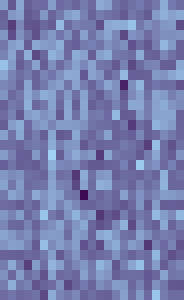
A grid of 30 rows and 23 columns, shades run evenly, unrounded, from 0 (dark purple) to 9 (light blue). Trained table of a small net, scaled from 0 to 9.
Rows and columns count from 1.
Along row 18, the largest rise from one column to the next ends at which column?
11
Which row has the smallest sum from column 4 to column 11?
29
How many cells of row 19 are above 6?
7
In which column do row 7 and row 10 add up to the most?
1
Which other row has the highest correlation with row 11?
10
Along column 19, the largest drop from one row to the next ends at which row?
25
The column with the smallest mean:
19
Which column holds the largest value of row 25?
6
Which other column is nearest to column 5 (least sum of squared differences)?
12
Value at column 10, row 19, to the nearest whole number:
3
